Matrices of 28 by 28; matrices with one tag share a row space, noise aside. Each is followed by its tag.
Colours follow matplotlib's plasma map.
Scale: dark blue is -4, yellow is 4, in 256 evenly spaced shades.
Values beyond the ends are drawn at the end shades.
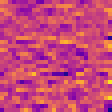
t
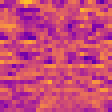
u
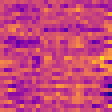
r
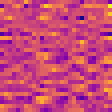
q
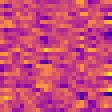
q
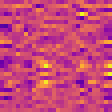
q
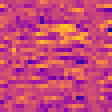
t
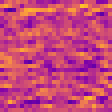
u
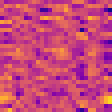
q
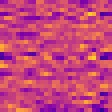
u
